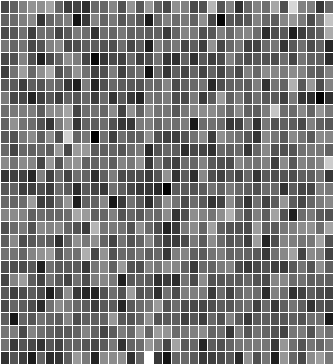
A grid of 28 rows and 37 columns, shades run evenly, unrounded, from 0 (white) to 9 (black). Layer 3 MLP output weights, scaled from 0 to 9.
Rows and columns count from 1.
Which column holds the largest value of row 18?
19
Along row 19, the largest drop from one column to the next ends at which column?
29
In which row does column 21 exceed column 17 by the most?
28
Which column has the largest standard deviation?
17
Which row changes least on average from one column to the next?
15
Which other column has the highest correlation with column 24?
11
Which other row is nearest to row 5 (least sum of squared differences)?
24
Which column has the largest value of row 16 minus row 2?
13
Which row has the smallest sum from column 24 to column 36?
9
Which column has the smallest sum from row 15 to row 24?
36
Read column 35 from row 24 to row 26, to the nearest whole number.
7 5 6
